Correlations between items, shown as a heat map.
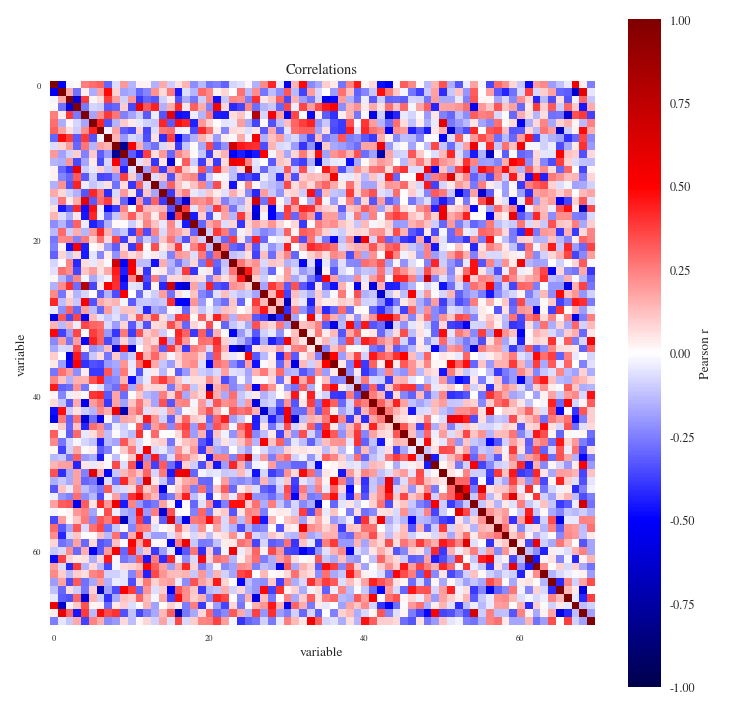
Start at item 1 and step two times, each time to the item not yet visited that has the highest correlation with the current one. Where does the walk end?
54
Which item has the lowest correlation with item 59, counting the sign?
15
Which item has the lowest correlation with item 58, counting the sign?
1
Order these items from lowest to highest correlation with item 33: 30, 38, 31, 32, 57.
32, 31, 57, 38, 30
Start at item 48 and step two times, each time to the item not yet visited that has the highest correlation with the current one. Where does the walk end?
11
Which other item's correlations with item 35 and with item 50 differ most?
5
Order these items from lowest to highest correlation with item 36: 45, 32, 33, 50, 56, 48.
56, 33, 50, 32, 48, 45
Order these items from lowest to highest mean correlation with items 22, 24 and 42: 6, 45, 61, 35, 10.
6, 45, 35, 61, 10
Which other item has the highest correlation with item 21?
3
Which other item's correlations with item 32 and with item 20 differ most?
39
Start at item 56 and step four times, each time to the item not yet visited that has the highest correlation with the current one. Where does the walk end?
28
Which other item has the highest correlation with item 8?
23
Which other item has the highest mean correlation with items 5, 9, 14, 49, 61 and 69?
33
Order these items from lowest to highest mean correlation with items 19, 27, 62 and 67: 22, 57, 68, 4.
68, 22, 4, 57
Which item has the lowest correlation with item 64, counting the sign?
24
